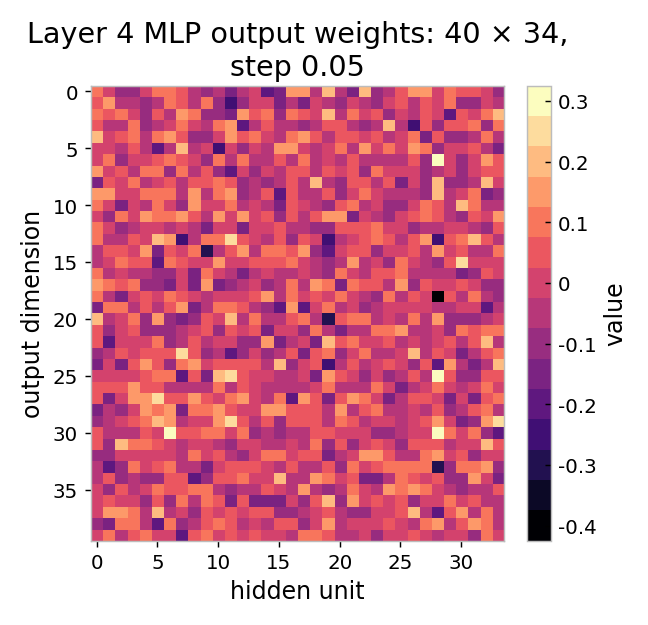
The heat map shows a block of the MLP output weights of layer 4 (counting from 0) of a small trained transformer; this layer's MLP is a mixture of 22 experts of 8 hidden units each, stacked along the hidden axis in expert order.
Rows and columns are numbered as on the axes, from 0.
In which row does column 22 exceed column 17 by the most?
23
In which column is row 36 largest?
19
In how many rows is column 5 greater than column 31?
23
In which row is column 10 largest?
25
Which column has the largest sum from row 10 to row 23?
0
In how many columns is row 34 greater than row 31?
13
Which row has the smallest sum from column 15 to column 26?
1
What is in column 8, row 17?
-0.15
